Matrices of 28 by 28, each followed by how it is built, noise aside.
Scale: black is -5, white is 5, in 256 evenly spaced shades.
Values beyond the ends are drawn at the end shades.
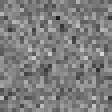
repeating columns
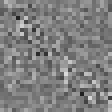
banded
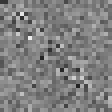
banded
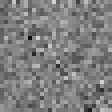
block diagonal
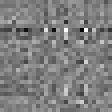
low rank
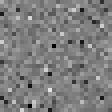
sparse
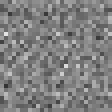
repeating columns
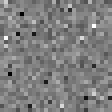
sparse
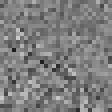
lower triangular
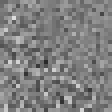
lower triangular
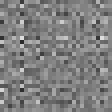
low rank
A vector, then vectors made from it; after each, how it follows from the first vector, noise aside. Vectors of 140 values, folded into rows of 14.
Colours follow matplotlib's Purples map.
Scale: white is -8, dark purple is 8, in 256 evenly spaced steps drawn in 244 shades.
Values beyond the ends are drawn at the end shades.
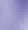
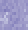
wrapped around, negated, partly zeroed.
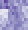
wrapped around, negated, scaled up.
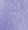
reversed, shrunk.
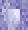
wrapped around, negated, scaled up.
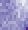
negated, scaled up.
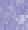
wrapped around, negated, partly zeroed.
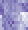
wrapped around, negated, scaled up.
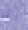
wrapped around, negated, partly zeroed.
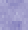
wrapped around, shrunk.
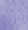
reversed, shrunk.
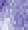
reversed, negated, scaled up.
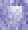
wrapped around, negated, scaled up.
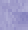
wrapped around, shrunk.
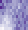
reversed, negated, scaled up.
